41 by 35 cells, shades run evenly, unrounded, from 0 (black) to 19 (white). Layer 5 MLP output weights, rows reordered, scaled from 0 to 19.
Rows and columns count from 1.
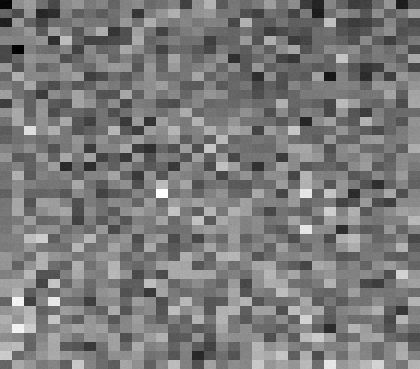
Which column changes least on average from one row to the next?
16
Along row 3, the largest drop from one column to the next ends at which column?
29
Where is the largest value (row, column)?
22, 14
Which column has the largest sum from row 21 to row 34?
2
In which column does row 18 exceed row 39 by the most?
8
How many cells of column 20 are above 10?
16
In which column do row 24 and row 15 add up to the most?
15
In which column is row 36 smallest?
33
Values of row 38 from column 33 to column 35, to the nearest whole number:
8 7 6
